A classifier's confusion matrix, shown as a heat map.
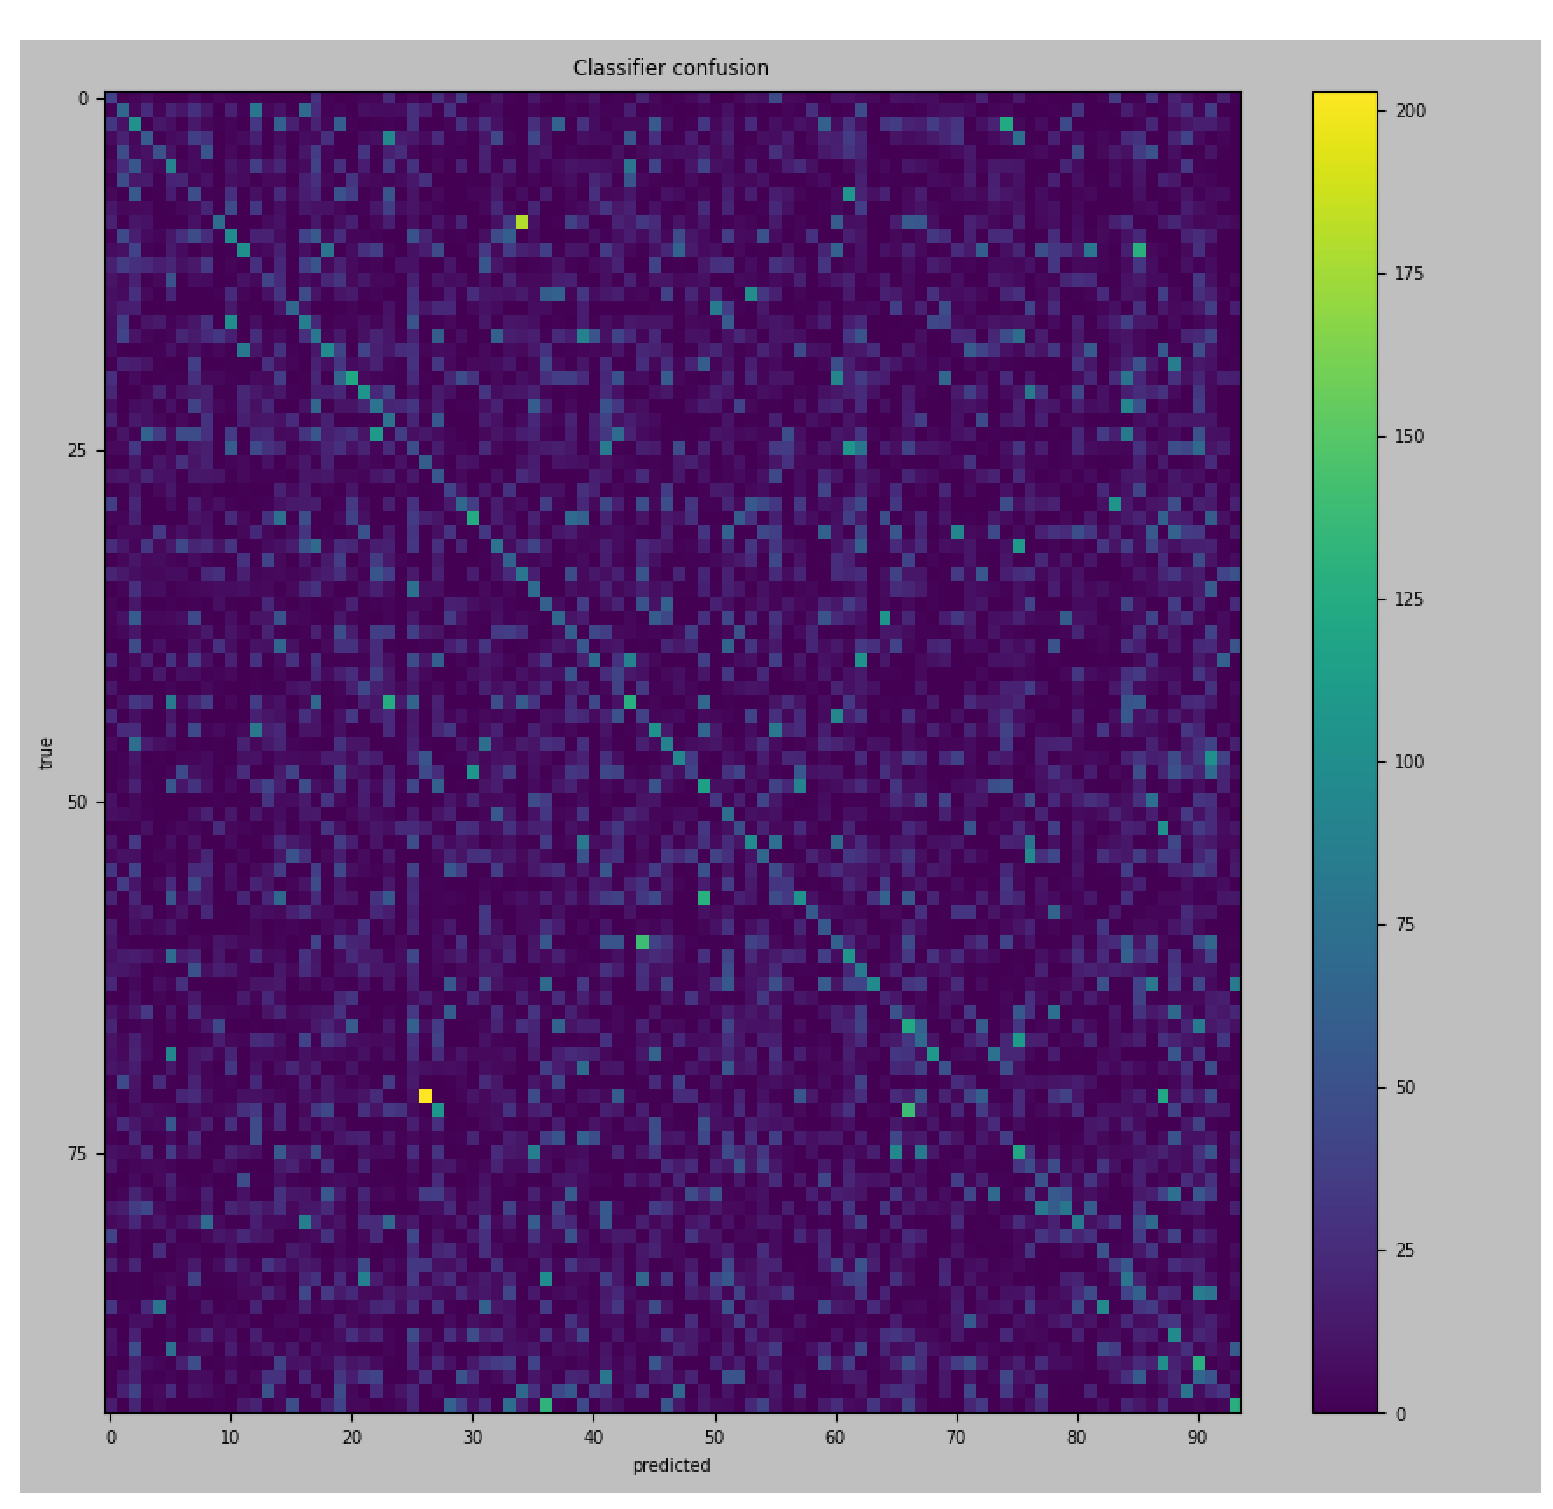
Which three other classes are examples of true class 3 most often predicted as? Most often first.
23, 75, 43
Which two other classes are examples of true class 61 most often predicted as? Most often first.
5, 84
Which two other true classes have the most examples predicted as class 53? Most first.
14, 29
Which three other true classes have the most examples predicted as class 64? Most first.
37, 57, 30
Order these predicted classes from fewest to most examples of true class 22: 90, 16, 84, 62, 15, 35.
15, 16, 62, 90, 35, 84
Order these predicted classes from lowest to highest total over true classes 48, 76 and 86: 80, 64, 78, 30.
64, 80, 78, 30
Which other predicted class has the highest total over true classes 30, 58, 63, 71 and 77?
26
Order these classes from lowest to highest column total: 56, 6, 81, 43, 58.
58, 6, 56, 81, 43
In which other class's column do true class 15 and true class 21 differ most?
50
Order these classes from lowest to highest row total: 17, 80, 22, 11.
22, 80, 17, 11
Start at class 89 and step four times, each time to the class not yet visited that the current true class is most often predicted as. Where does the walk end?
27
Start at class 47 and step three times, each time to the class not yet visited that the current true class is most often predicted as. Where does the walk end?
38
